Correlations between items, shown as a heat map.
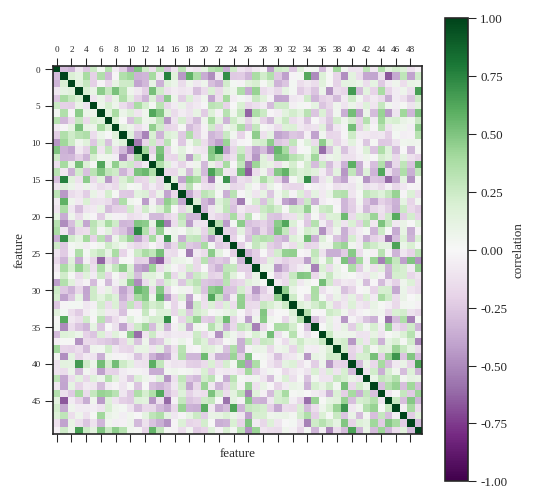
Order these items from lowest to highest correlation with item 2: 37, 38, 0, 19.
0, 38, 19, 37
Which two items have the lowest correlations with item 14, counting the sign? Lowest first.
26, 39
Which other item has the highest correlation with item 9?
27
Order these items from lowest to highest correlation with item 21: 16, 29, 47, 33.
29, 16, 33, 47
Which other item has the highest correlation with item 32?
25
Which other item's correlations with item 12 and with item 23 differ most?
1
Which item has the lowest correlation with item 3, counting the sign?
37
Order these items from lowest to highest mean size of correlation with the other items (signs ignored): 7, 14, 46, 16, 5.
16, 5, 7, 46, 14
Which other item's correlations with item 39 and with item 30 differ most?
46
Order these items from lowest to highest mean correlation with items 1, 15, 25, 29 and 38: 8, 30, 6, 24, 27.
24, 30, 8, 27, 6
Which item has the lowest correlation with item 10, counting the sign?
11
